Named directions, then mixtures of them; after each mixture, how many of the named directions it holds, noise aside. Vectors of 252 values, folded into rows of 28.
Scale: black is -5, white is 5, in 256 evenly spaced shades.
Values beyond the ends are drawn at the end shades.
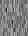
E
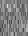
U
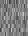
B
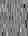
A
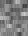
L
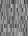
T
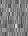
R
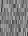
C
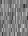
four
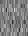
four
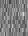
one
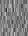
one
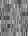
three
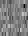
three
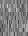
one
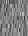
two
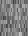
two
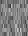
three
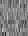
three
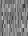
four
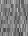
three
